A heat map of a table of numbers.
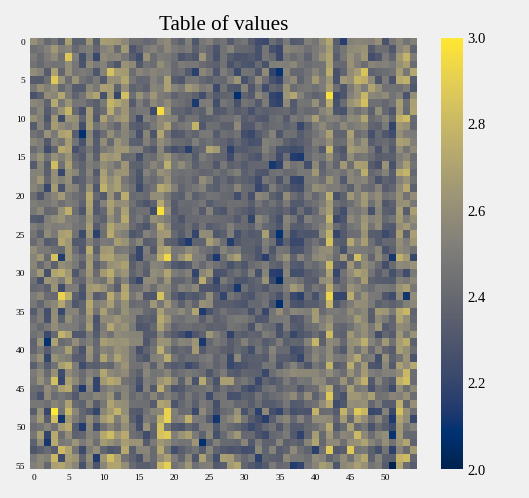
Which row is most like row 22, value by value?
9
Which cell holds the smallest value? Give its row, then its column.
55, 51
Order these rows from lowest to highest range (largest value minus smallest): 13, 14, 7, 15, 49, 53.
13, 15, 14, 53, 49, 7
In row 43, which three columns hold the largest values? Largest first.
53, 10, 47
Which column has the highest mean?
42
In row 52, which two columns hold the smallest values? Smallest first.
24, 2
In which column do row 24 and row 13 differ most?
11
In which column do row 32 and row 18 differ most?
37
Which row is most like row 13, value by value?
40
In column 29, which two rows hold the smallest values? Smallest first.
7, 32
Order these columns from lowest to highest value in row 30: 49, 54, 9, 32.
32, 49, 9, 54
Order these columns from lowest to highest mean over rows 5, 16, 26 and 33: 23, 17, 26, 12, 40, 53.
23, 26, 17, 40, 53, 12
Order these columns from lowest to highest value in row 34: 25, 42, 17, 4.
25, 17, 4, 42
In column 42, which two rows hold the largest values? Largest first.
7, 33
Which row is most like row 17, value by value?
10
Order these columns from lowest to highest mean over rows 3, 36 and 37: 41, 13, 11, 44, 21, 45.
44, 21, 41, 45, 11, 13
